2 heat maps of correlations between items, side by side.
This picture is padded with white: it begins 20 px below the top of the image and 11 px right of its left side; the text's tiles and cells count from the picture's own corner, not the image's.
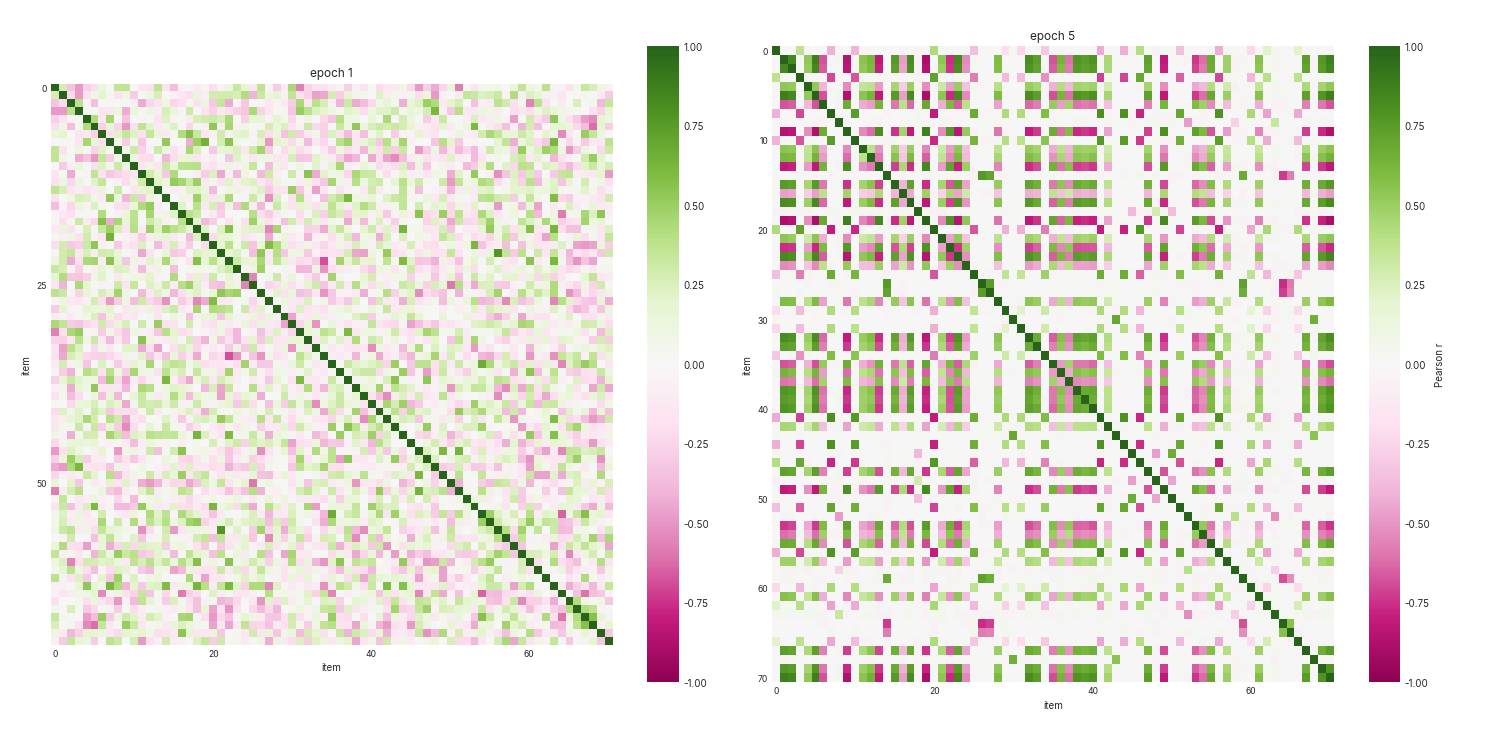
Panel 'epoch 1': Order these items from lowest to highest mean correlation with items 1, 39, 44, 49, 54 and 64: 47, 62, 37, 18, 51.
62, 47, 51, 37, 18
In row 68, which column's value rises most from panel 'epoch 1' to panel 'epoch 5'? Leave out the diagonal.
43
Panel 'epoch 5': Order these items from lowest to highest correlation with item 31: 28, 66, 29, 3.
3, 66, 28, 29
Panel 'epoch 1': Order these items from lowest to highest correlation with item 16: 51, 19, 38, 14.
19, 14, 38, 51
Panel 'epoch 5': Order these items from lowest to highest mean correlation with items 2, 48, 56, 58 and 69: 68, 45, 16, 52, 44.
16, 45, 68, 52, 44
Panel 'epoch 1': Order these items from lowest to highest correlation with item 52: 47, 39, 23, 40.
40, 39, 23, 47
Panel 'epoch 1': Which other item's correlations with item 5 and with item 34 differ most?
22
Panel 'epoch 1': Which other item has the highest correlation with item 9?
68
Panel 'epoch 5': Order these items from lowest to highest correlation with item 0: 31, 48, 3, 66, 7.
7, 31, 48, 66, 3
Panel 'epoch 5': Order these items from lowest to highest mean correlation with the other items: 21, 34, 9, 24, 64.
9, 24, 64, 34, 21
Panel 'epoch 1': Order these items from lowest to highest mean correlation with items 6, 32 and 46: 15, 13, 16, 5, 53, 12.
13, 5, 53, 15, 12, 16
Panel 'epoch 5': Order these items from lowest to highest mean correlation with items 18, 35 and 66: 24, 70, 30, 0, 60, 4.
70, 4, 60, 30, 0, 24
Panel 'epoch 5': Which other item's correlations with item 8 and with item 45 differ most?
50
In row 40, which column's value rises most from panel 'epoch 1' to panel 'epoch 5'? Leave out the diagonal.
33
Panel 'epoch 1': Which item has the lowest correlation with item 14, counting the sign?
27
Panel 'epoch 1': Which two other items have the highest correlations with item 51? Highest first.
46, 41
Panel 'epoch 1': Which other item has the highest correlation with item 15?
12
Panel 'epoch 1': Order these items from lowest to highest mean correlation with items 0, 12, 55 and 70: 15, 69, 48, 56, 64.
64, 48, 69, 15, 56
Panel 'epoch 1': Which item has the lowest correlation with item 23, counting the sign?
34
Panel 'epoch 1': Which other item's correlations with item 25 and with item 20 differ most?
53
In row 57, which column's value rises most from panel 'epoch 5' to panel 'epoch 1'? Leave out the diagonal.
19
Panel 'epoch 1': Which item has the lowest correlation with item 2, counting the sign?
60
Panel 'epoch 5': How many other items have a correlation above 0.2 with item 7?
10
